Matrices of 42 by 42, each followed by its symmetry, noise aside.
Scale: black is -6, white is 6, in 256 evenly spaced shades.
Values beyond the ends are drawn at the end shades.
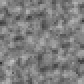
same after a half turn.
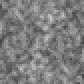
same after a half turn.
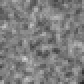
no symmetry.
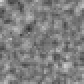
symmetric.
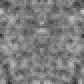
mirrored left to right.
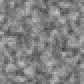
same after a half turn.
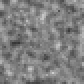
antisymmetric.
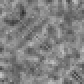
symmetric.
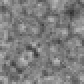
symmetric across the other diagonal.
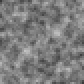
same after a half turn.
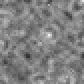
symmetric across the other diagonal.
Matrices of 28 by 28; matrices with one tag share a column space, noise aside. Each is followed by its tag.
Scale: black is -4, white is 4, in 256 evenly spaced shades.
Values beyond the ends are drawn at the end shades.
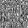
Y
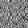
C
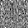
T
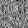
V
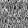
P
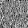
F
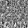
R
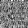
F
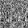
Y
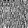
F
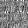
V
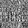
Y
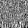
R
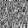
F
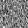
P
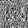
Y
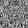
R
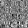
R
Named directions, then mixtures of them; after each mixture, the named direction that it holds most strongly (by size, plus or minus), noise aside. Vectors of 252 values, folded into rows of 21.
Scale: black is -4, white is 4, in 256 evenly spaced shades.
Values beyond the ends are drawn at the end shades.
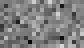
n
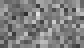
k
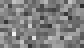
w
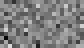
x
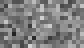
w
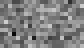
w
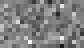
n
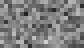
w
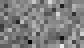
n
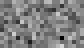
n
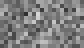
k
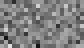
x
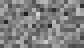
w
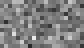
w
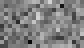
n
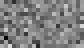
x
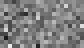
x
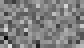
x
